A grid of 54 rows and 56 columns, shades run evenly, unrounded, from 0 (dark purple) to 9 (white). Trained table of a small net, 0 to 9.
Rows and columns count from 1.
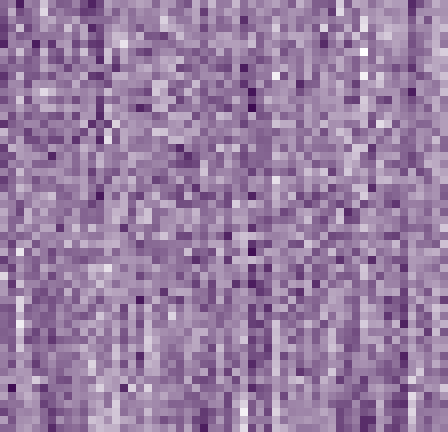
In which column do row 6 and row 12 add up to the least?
52
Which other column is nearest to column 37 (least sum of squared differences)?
53
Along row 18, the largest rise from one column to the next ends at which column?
14
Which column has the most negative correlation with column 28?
21
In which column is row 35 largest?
1
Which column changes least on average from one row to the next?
55
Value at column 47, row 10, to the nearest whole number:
4
